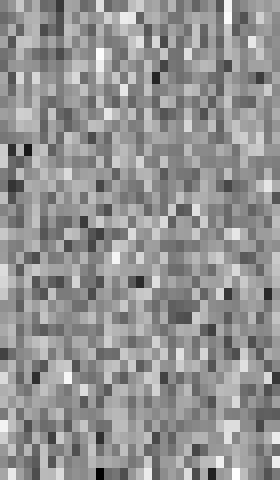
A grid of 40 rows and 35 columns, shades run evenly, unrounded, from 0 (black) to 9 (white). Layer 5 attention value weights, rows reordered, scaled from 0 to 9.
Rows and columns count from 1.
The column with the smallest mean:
22
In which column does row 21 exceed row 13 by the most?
4
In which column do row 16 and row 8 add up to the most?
34
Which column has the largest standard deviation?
13
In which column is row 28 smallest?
27
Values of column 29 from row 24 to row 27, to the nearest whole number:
7 2 5 3
